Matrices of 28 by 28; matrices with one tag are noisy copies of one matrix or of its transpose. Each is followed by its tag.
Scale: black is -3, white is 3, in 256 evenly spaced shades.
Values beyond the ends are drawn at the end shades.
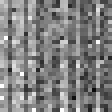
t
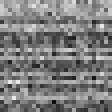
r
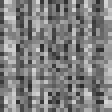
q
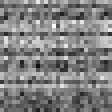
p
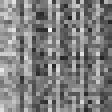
r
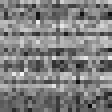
p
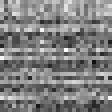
r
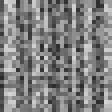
q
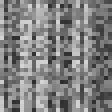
p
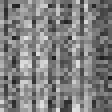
p
